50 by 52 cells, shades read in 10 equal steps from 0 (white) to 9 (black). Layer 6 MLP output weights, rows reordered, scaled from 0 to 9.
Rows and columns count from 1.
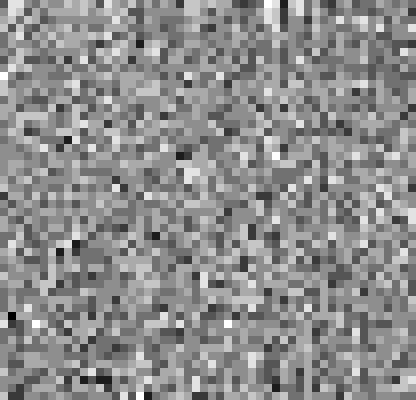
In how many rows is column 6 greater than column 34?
18
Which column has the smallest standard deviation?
22
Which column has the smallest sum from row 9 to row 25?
10
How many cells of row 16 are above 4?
16
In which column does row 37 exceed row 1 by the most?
34
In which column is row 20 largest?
23
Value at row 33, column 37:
2
